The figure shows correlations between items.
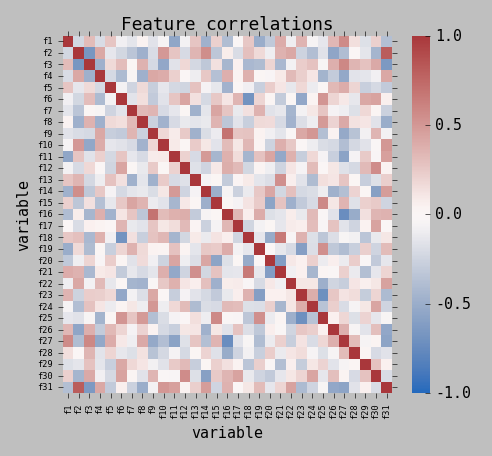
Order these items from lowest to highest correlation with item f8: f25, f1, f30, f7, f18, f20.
f18, f30, f1, f20, f7, f25
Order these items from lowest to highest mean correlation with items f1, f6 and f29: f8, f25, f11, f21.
f21, f11, f8, f25
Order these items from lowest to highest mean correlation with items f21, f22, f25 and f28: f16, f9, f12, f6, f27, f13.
f9, f16, f12, f6, f27, f13
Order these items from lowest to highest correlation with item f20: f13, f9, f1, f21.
f21, f1, f13, f9
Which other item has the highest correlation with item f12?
f30
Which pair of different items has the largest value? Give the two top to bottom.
f2, f31
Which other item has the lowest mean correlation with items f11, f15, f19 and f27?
f23
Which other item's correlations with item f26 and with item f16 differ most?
f27
